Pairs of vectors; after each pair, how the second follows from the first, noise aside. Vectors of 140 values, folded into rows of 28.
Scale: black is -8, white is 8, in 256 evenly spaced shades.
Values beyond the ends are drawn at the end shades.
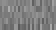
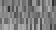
negated, scaled up.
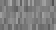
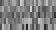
reversed, negated, scaled up.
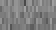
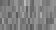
sign-scrambled.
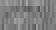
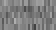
copied.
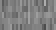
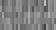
copied.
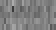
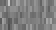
wrapped around, negated.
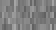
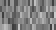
negated, scaled up.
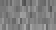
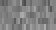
copied.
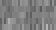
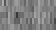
wrapped around, negated.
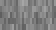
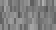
reversed.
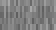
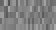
sign-scrambled.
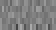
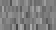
copied.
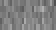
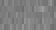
shrunk.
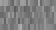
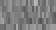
reversed.
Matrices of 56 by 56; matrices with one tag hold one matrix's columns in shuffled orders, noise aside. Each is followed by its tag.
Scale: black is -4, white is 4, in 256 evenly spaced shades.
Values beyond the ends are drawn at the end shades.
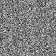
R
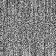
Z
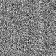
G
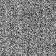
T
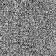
G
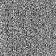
T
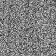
R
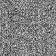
T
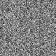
R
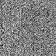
T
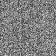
R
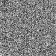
R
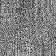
Z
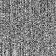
Z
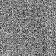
T
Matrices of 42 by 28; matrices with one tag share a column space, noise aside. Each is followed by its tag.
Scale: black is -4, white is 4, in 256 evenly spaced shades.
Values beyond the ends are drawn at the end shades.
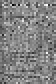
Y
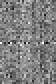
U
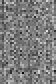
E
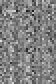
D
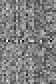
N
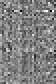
D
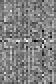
N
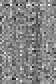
Y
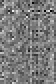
D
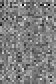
Y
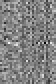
U
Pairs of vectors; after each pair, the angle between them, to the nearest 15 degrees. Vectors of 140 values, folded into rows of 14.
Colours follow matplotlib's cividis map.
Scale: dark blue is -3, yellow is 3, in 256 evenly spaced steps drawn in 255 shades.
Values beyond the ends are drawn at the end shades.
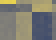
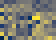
120 degrees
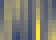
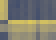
105 degrees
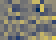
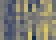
105 degrees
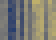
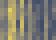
165 degrees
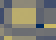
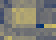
15 degrees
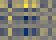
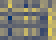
135 degrees
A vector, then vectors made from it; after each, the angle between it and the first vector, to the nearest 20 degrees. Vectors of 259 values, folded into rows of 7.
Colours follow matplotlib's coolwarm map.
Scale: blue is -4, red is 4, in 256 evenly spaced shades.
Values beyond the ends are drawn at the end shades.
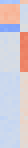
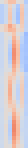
120 degrees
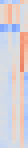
40 degrees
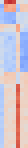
120 degrees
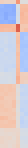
140 degrees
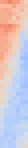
100 degrees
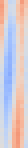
80 degrees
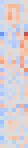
60 degrees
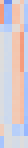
80 degrees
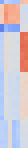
20 degrees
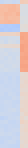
20 degrees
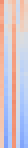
100 degrees
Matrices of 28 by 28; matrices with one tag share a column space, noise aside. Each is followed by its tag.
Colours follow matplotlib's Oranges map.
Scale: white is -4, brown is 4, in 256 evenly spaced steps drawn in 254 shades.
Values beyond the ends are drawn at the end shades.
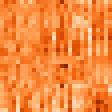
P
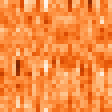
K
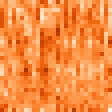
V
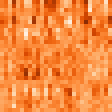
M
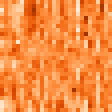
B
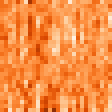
P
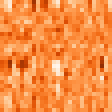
K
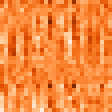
P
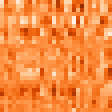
M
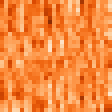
B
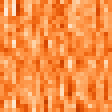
B
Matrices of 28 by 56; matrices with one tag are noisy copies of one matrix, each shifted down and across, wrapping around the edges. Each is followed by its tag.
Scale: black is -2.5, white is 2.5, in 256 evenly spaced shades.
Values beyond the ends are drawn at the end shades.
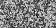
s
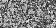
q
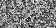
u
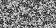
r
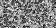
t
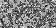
u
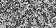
u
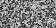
s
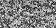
r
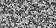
r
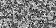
r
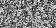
s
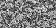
r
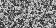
q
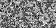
u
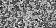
s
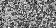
s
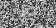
s
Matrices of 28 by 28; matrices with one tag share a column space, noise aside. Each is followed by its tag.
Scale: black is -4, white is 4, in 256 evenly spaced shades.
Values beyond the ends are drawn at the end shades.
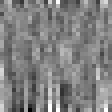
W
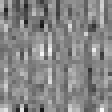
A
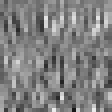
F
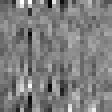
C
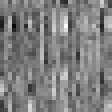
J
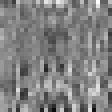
C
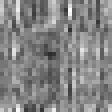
A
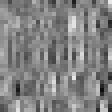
J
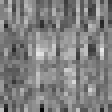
A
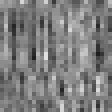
J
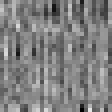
A
